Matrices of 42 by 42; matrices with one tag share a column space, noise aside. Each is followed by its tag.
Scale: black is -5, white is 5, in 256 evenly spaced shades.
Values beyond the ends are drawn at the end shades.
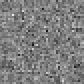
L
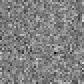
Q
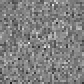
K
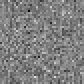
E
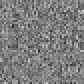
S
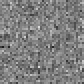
K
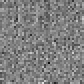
Q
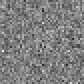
S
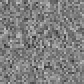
K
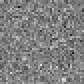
L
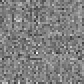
Q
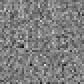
S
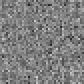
E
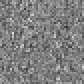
K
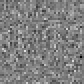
S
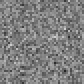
E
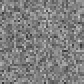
S
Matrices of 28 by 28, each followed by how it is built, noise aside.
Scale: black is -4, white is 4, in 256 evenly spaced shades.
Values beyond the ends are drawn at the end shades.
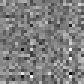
low rank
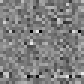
uneven rows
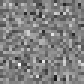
uneven rows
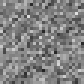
Hankel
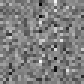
uneven columns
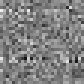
low rank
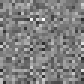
low rank
